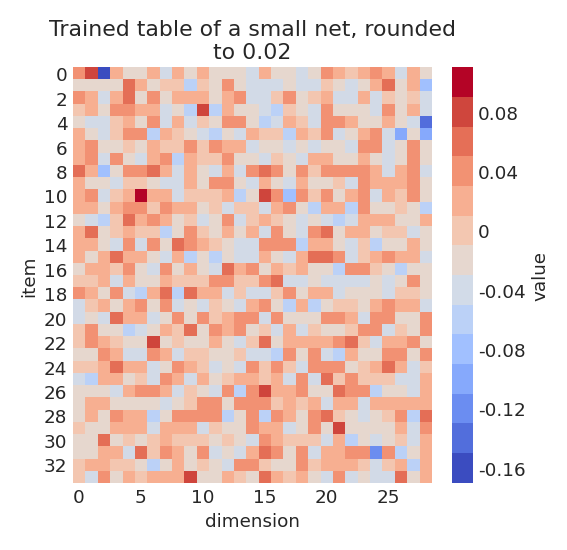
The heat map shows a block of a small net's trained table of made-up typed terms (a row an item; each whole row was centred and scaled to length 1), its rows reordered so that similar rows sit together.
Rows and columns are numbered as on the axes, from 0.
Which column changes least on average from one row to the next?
0
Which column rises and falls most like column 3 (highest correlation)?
20
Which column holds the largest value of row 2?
4
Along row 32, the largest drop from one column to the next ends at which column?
27
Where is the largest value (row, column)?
10, 5
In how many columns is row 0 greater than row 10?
9
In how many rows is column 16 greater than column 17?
20
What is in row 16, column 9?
0.02
